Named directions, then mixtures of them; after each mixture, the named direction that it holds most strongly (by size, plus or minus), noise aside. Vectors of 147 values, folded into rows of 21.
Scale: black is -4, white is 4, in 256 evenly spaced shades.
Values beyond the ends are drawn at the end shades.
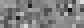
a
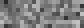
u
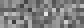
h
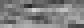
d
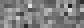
a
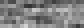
d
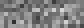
h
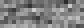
d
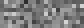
h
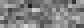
a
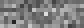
h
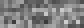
h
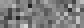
a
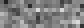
u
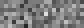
h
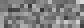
u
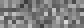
h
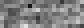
d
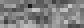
d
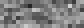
a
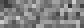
u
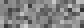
a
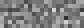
h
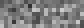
u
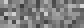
h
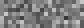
h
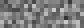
u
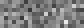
h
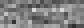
d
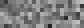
u
